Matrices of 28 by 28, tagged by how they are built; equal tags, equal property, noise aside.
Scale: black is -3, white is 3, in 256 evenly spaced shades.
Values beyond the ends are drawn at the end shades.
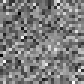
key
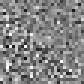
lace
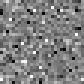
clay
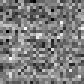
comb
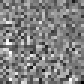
lace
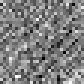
key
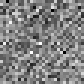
key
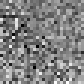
lace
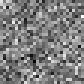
key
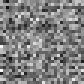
comb
